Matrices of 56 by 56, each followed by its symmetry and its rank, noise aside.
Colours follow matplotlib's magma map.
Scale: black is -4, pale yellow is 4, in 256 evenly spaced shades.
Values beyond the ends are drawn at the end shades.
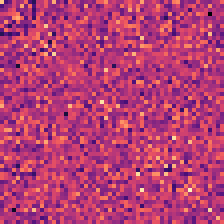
symmetric, rank twelve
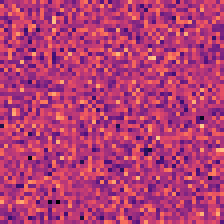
no symmetry, rank sixteen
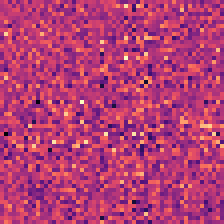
no symmetry, rank twelve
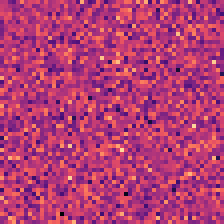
antisymmetric, rank sixteen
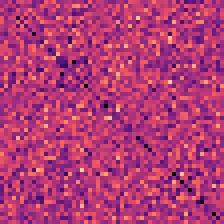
symmetric, rank twelve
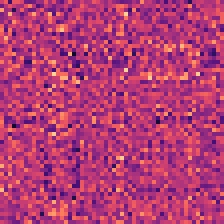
antisymmetric, rank twelve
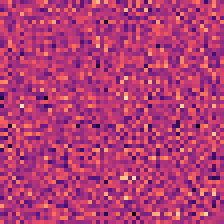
antisymmetric, rank eight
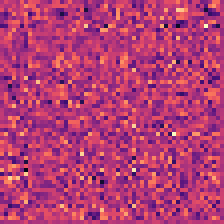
no symmetry, rank eight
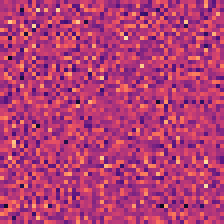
antisymmetric, rank twelve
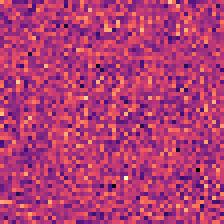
no symmetry, rank sixteen
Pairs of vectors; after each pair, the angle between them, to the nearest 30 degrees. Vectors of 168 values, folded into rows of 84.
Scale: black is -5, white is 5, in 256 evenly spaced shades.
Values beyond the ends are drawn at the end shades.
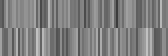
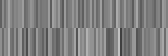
90 degrees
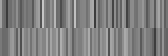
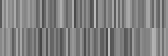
150 degrees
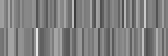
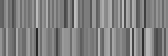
150 degrees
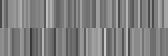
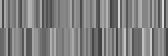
120 degrees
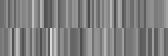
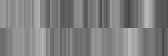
90 degrees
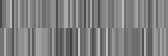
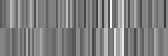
60 degrees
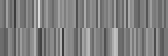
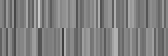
30 degrees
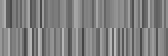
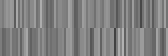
120 degrees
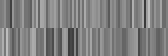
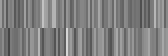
90 degrees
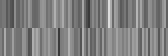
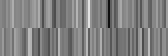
150 degrees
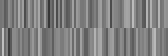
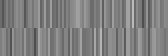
60 degrees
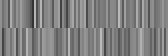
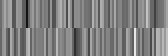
90 degrees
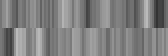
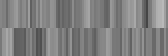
150 degrees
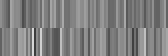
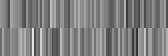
30 degrees
